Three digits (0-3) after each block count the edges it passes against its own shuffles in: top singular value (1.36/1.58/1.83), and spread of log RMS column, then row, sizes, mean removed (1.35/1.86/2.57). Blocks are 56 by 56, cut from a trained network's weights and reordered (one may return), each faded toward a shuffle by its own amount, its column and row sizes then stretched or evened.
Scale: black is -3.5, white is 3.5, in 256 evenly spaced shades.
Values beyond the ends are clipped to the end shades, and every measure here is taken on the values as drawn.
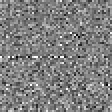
2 0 3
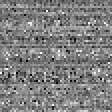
2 0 1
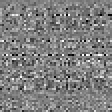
3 0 3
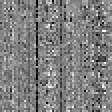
3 3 0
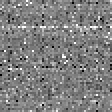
1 0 1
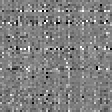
2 1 3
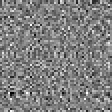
3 1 2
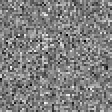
1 0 1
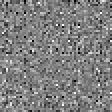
0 2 2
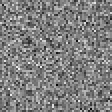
2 0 0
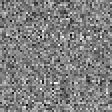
2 0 2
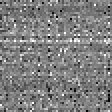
2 2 0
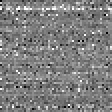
2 1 2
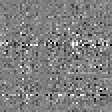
1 2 3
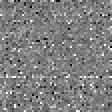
0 1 1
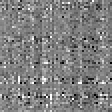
2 1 3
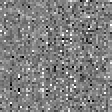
0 2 0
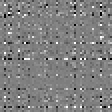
3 3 3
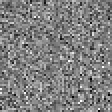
1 2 0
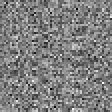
3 2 0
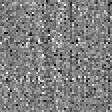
1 1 1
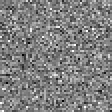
0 0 0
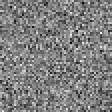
2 1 0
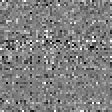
0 2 3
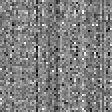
3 1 1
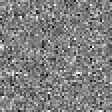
0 1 1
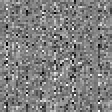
2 3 1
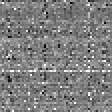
2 2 1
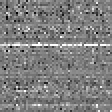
3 1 2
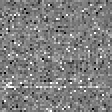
0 0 0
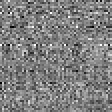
3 0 3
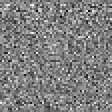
1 0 2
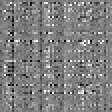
3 2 3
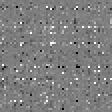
0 2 2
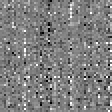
1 3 1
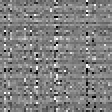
3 3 0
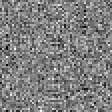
2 1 0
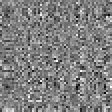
3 2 2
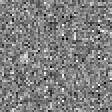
0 2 0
